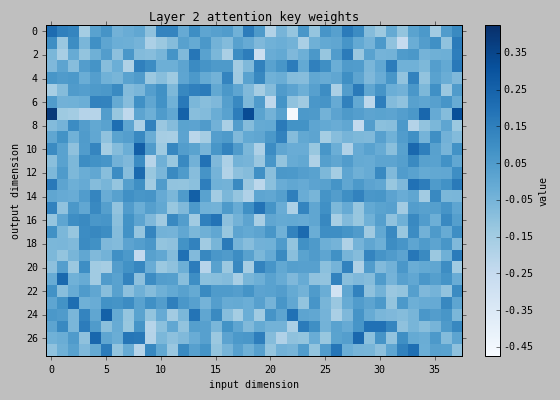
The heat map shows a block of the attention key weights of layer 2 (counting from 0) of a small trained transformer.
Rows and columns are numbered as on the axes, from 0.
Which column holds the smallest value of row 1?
32
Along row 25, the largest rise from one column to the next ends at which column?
23
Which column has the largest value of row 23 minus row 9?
11
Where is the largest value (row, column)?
7, 0
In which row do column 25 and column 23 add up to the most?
17
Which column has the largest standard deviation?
22
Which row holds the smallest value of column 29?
6
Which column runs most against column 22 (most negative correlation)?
18
